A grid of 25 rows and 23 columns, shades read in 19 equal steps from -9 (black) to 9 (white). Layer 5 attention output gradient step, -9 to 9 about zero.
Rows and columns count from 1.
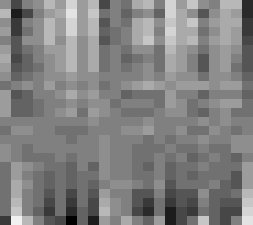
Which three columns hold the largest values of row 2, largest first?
7, 16, 9
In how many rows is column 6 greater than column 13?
12
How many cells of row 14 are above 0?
4
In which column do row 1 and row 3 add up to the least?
23
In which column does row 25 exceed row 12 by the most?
2
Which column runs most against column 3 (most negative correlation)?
1
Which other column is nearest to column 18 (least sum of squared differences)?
5
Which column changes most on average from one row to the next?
19
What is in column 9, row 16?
0
